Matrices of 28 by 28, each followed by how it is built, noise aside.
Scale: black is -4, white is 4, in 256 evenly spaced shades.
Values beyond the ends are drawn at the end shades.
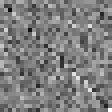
diagonal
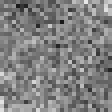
smooth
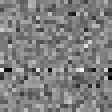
uneven rows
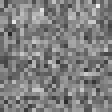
blocks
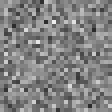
noise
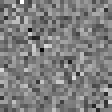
block diagonal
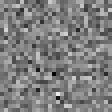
noise
